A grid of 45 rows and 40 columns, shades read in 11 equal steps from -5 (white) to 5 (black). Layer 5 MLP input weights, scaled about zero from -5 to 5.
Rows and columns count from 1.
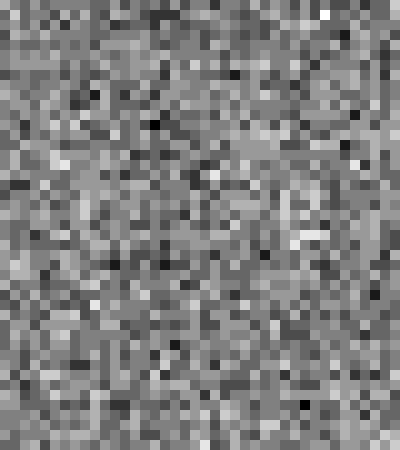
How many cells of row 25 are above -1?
29
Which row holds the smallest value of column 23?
42
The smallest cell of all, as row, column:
2, 33
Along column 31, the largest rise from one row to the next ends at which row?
41
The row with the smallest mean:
24
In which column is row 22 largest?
19
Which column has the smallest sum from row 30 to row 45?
20
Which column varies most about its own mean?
31
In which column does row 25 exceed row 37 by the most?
17
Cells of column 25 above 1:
5
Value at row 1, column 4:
-1
